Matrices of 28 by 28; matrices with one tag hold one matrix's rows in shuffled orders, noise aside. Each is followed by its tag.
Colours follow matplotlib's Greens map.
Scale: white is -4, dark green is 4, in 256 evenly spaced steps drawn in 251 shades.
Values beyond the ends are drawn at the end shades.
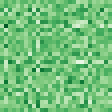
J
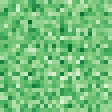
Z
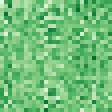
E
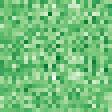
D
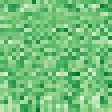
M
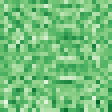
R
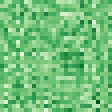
R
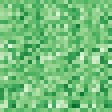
M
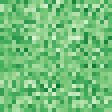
D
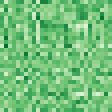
J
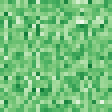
J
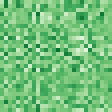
J
